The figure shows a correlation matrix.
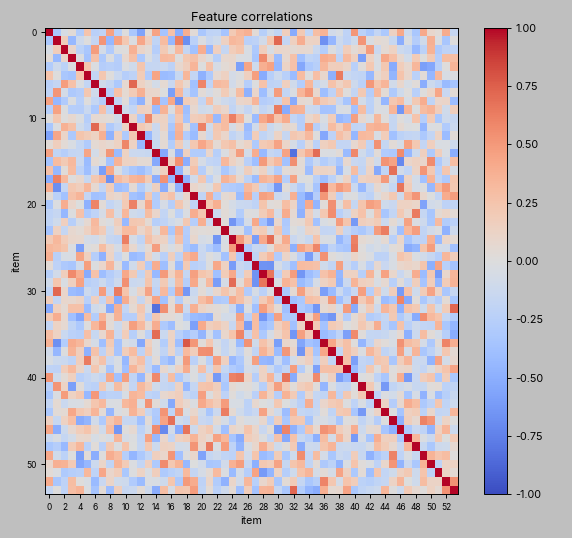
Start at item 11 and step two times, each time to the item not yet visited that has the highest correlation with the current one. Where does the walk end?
20
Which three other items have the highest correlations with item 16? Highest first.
45, 49, 8
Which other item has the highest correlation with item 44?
23
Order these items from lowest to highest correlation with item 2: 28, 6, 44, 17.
44, 28, 17, 6
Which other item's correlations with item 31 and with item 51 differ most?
40
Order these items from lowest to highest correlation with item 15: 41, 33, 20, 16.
41, 20, 33, 16
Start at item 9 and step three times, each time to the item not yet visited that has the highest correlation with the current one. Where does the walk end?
17
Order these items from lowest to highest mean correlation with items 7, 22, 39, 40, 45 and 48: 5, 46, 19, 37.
5, 46, 19, 37
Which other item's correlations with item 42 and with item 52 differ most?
6
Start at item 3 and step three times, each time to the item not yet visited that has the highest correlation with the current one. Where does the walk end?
24
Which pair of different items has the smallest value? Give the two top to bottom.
14, 32
